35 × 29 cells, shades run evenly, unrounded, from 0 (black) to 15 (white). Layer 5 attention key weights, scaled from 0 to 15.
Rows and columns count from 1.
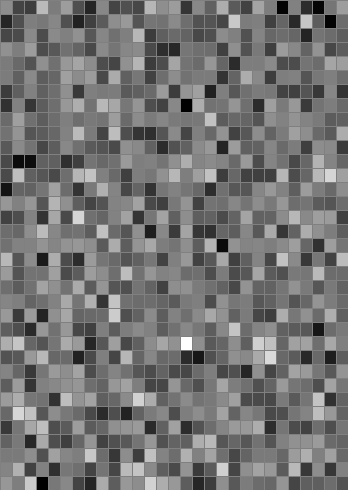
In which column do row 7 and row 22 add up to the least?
18
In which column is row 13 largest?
28
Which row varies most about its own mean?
1
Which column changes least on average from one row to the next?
5
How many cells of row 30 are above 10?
3
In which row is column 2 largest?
30
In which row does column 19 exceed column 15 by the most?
34
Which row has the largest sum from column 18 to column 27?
25
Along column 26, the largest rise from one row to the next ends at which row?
2
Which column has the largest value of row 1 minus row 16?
4
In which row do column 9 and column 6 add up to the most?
8
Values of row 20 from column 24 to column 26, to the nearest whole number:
5 7 7
